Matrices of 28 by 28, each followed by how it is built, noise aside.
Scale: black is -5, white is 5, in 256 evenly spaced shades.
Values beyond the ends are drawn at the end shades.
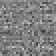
blocks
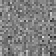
low rank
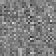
low rank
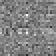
low rank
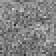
smooth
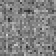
blocks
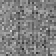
blocks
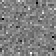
sparse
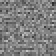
blocks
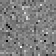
sparse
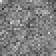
smooth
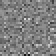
low rank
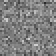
blocks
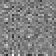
low rank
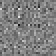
low rank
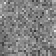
smooth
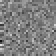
low rank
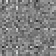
low rank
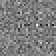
low rank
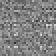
low rank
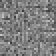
blocks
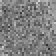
smooth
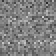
repeating columns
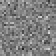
low rank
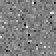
sparse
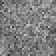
smooth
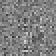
low rank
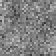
smooth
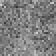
smooth
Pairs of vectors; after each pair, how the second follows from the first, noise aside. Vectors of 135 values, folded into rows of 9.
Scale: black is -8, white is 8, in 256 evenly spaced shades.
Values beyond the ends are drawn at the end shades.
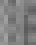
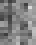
reversed, scaled up.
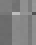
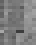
reversed, negated.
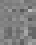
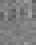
wrapped around, partly zeroed.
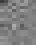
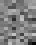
reversed, scaled up.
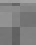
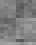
reversed.
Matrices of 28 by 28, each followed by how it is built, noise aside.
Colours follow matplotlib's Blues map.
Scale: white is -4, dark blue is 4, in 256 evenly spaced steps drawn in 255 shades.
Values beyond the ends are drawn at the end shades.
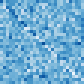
diagonal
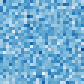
noise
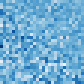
lower triangular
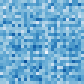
blocks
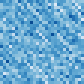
Toeplitz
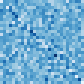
diagonal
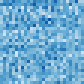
blocks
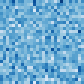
low rank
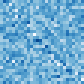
banded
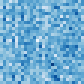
blocks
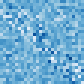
banded
